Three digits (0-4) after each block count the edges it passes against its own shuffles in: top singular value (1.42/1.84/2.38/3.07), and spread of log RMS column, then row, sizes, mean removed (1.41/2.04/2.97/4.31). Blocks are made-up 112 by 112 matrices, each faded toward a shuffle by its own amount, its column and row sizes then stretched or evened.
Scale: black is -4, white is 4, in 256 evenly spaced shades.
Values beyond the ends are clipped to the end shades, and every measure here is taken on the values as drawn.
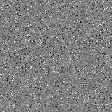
2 0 0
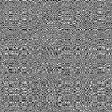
4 1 3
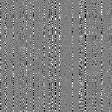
4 4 0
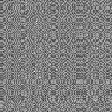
4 0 1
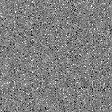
2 1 0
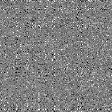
2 2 2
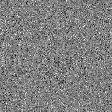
2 0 1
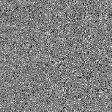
2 1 0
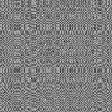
4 3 2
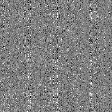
2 3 0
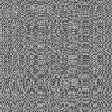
4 0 2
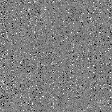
0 2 1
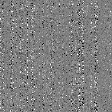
0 3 1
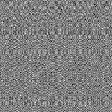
4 0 1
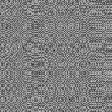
4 2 1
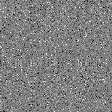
2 0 0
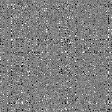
2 3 2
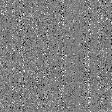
0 3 0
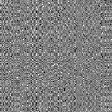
4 3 0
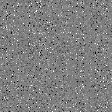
1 2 1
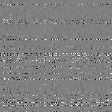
2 2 4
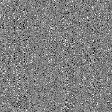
2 2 0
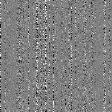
2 4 0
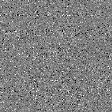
1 1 2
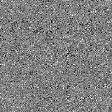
2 1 2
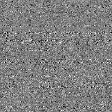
0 1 3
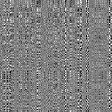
4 4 0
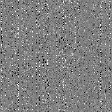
1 3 0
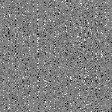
2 3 0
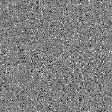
2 2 1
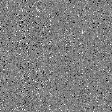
0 2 0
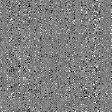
1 3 2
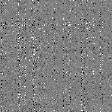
0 3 2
